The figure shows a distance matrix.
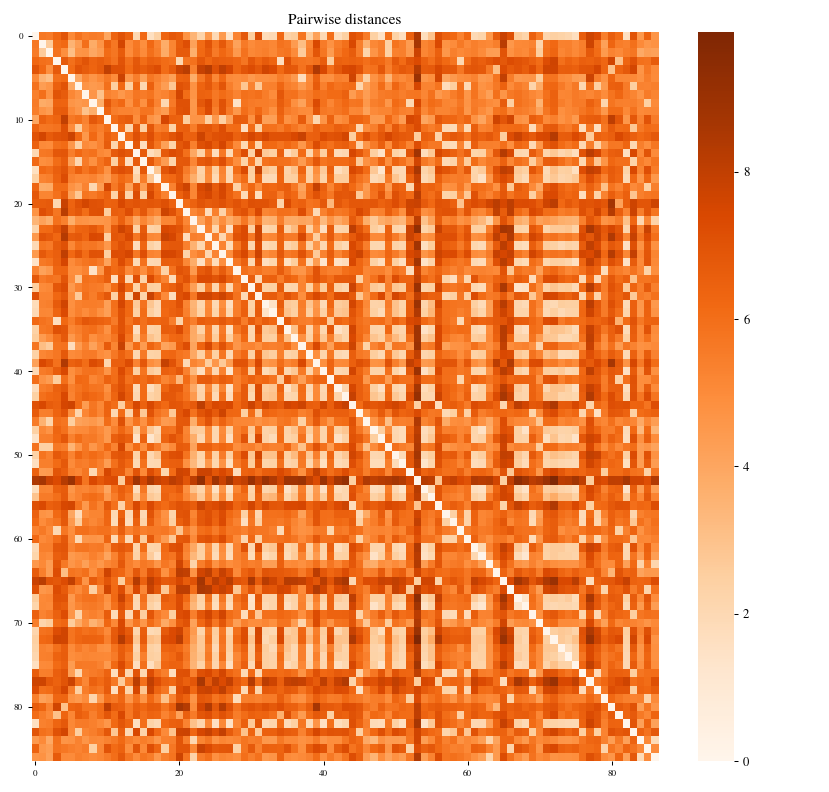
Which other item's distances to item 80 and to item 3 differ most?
20
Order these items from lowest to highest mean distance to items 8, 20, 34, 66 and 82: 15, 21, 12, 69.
15, 69, 21, 12
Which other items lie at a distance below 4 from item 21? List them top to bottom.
10, 24, 26, 39
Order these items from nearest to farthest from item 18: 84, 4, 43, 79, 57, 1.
79, 1, 57, 84, 4, 43
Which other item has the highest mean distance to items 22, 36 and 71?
53
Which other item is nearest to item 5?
37
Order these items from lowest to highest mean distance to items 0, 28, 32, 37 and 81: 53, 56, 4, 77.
4, 56, 77, 53
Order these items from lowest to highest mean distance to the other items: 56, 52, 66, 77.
52, 66, 56, 77
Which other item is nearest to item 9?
7
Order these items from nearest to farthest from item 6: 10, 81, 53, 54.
54, 10, 81, 53
